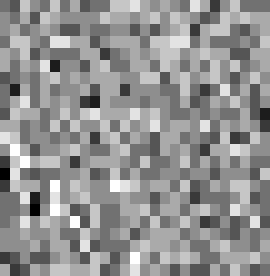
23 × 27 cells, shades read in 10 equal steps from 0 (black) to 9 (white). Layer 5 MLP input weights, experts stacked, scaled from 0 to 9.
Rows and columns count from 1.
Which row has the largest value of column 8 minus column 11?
19
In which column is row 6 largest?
5
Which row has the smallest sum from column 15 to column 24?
17
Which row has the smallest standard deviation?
20
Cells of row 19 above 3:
22
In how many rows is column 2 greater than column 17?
11
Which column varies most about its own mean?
2
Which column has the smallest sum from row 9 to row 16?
1
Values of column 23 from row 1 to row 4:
5 7 7 4
